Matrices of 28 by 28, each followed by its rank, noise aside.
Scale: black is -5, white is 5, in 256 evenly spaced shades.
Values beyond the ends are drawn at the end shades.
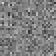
six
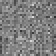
six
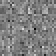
four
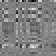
two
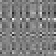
one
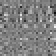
three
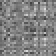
three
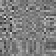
four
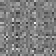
three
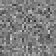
six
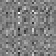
three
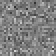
six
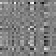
two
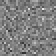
six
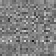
four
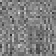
four
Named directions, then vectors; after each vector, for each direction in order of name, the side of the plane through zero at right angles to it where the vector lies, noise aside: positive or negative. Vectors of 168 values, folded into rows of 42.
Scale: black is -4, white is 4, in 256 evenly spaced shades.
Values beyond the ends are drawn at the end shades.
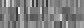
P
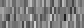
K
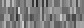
negative, positive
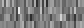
negative, positive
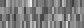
positive, positive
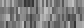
negative, positive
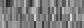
negative, negative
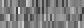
negative, positive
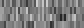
positive, negative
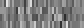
positive, positive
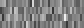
negative, negative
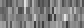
negative, negative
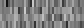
negative, negative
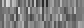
negative, positive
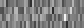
negative, negative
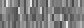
positive, positive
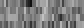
negative, negative
